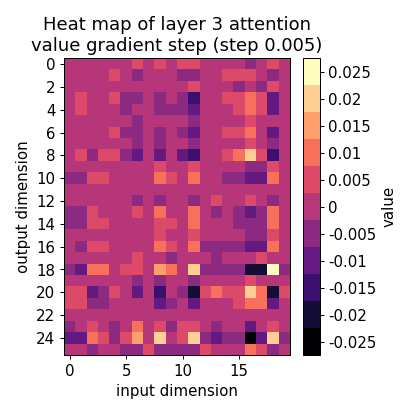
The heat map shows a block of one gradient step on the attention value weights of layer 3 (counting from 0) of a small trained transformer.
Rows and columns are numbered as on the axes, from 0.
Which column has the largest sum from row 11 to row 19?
18
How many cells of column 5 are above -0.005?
21
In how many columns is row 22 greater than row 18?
9
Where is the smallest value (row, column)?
24, 16
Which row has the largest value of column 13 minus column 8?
20
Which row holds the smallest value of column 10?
8
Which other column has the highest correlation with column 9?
3
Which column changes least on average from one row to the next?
7
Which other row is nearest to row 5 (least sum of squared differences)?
19
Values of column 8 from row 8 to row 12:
-0.01 0.005 0.01 0 -0.005
